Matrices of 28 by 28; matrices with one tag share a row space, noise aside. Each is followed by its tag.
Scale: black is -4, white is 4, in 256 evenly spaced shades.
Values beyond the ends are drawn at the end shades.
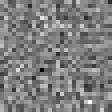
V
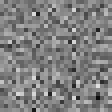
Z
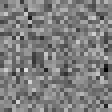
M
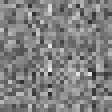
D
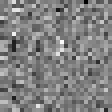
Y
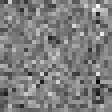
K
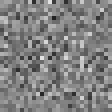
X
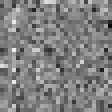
Y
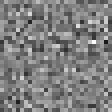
M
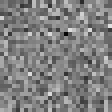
X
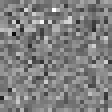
M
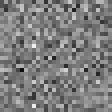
Z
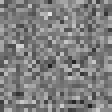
D
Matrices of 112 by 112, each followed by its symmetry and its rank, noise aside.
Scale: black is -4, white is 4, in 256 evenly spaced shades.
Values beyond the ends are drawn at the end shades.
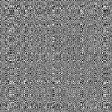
no symmetry, rank four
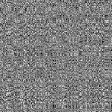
no symmetry, rank eight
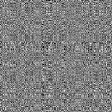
no symmetry, rank six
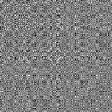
symmetric, rank six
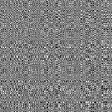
antisymmetric, rank four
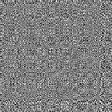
antisymmetric, rank eight
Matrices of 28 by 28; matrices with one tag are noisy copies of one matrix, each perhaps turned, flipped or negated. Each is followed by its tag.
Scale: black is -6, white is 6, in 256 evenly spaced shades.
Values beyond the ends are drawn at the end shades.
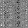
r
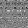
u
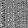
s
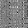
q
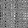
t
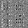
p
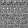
s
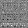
s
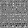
s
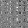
u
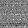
s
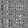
p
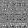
s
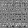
s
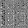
s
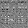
p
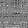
t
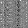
r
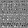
s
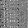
q
